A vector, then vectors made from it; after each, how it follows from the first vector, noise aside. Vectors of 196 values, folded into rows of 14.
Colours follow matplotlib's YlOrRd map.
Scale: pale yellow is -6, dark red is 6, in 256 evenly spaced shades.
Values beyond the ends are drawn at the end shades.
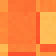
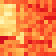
wrapped around, scaled up.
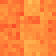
wrapped around, shrunk.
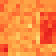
negated.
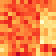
scaled up.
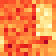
wrapped around, scaled up.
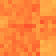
wrapped around, shrunk.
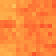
wrapped around, shrunk.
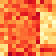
scaled up.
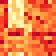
wrapped around, scaled up.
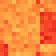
negated.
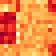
reversed, negated, scaled up.
